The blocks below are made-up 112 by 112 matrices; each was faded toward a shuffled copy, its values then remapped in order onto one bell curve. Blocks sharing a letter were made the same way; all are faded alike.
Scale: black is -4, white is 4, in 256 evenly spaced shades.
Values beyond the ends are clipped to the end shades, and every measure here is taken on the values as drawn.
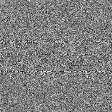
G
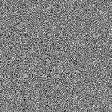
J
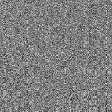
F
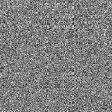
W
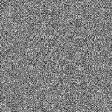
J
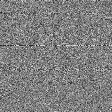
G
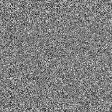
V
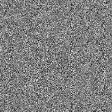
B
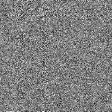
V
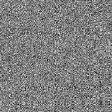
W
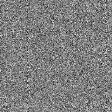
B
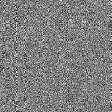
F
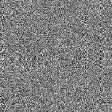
W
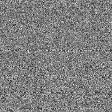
G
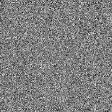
V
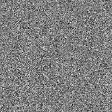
B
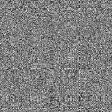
W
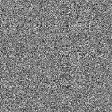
J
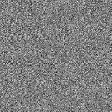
J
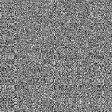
F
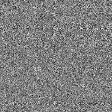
V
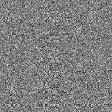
W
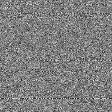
G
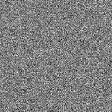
J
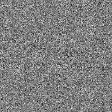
V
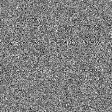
V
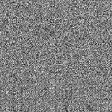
J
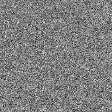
B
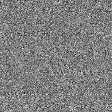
G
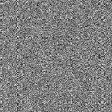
F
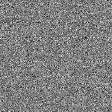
G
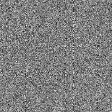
B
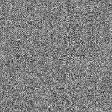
J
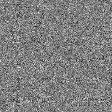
V
